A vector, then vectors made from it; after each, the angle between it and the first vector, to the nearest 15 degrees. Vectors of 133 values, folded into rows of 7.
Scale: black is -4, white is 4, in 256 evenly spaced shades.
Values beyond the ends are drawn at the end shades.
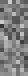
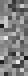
60 degrees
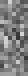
30 degrees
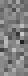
45 degrees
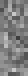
60 degrees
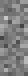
120 degrees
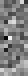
105 degrees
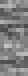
60 degrees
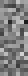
105 degrees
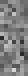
60 degrees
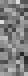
45 degrees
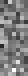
45 degrees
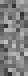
90 degrees
